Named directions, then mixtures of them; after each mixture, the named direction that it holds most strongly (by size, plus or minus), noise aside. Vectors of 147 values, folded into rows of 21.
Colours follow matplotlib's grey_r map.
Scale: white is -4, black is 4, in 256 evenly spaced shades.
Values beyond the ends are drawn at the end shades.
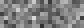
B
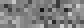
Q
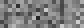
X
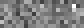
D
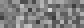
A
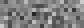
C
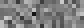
C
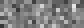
D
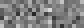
A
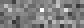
Q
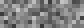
B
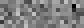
D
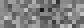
Q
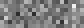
D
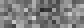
B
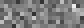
D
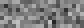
Q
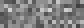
Q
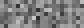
X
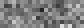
Q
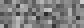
A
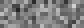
B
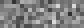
A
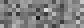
X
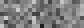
B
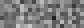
A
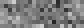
Q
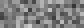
A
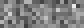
D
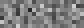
D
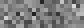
D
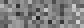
X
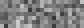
A
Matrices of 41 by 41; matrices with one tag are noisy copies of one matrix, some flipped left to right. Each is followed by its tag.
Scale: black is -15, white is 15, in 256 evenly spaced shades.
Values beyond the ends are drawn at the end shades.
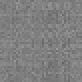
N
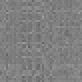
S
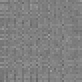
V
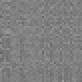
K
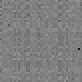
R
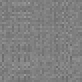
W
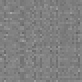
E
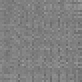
V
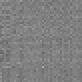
K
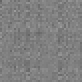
R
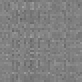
N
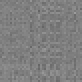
S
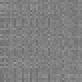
V
